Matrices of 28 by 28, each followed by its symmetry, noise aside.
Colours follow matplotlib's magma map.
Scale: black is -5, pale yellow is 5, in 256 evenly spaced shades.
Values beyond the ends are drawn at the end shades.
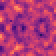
mirrored top to bottom.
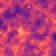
no symmetry.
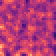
no symmetry.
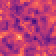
symmetric across the other diagonal.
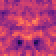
mirrored left to right.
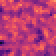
no symmetry.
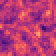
no symmetry.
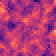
no symmetry.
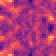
mirrored top to bottom.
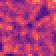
symmetric across the other diagonal.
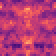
mirrored left to right.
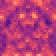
mirrored left to right.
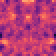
mirrored left to right.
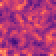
symmetric across the other diagonal.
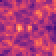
mirrored top to bottom.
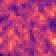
no symmetry.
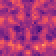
mirrored left to right.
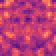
mirrored left to right.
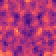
mirrored left to right.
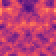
mirrored left to right.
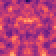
mirrored left to right.
